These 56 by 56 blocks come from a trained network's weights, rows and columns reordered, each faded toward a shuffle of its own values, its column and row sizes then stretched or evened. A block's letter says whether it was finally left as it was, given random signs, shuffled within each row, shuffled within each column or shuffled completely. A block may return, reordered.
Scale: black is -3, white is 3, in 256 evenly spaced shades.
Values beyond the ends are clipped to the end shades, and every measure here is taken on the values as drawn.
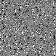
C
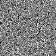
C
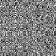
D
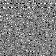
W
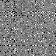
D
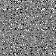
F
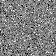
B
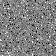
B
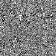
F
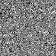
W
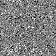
W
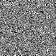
W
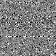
W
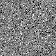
C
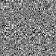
D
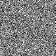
C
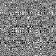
D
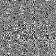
D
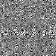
F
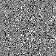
F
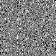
C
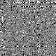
F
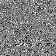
W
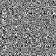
D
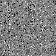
C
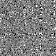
F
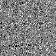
F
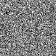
W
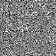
F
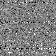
W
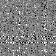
F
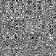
D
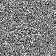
B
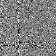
F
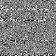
F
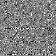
F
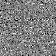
W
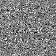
W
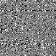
F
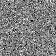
B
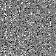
C
